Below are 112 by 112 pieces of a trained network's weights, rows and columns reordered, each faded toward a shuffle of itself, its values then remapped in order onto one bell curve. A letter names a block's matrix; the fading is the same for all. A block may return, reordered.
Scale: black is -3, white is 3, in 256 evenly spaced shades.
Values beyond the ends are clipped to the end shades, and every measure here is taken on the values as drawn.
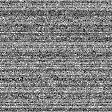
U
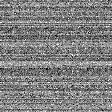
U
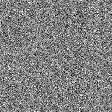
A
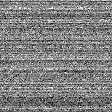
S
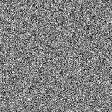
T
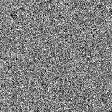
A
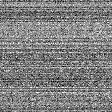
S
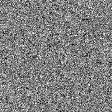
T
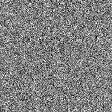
T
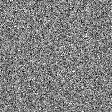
T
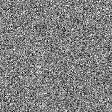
A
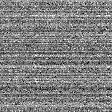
U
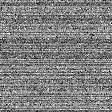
U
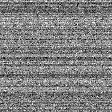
S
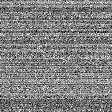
U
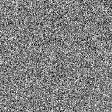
T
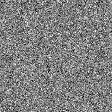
A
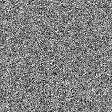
T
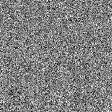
T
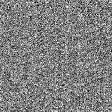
T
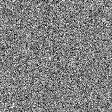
A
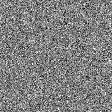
A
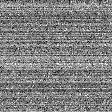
U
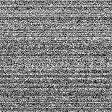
U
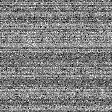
U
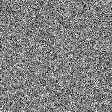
A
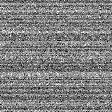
U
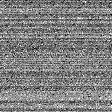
U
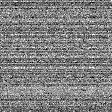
S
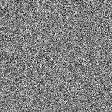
T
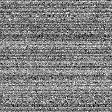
U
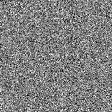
T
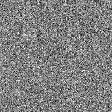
A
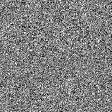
T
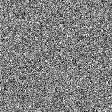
T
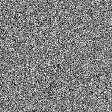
T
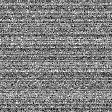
U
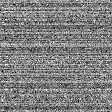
U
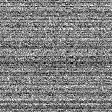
S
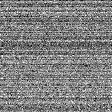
S
